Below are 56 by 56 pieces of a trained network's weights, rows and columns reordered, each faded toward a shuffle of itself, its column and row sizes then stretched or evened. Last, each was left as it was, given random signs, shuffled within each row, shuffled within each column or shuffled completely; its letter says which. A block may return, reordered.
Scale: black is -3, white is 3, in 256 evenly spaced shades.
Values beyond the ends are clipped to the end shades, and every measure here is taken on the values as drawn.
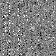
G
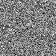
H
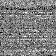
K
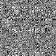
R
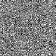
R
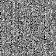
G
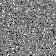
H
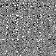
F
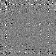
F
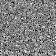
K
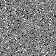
H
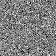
H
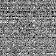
R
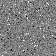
H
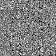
G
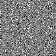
G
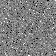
H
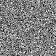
H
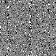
G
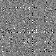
F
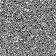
H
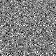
K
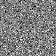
K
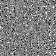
G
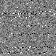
K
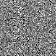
G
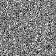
G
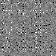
R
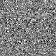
K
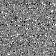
K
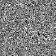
F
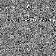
F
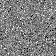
H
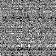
R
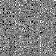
R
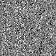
G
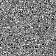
K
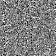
G
